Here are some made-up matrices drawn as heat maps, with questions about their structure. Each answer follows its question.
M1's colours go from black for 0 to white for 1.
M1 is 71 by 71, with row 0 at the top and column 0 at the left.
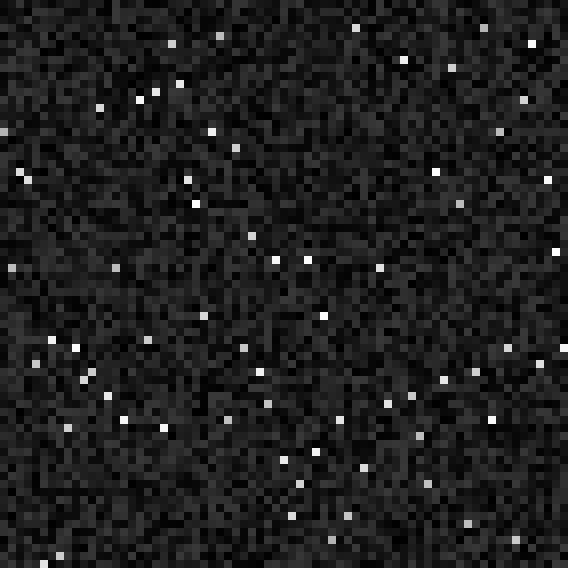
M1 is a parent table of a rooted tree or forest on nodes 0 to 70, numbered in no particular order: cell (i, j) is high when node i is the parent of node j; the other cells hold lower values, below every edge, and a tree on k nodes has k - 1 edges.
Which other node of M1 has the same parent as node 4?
67
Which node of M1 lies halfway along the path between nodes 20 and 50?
22
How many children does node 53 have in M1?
2
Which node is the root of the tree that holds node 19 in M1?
46
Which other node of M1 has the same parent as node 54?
2
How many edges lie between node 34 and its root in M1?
2
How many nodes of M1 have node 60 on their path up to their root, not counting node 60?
11
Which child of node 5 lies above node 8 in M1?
21
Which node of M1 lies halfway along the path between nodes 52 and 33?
31
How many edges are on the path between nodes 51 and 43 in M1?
9
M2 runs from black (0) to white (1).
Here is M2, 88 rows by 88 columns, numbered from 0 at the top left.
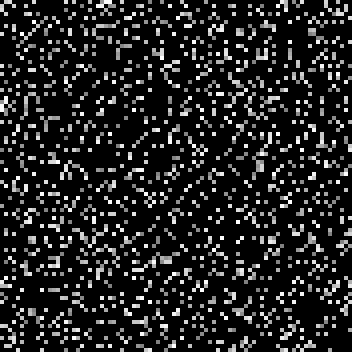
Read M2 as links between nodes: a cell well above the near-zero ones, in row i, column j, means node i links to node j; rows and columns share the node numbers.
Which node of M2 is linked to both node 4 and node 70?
node 87
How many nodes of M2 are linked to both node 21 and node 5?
3
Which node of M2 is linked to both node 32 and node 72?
node 43
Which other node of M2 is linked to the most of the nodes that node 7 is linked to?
node 59
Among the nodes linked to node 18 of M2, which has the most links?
node 3
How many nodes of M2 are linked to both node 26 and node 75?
8
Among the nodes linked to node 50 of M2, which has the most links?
node 27
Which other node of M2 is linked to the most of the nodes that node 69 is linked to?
node 34
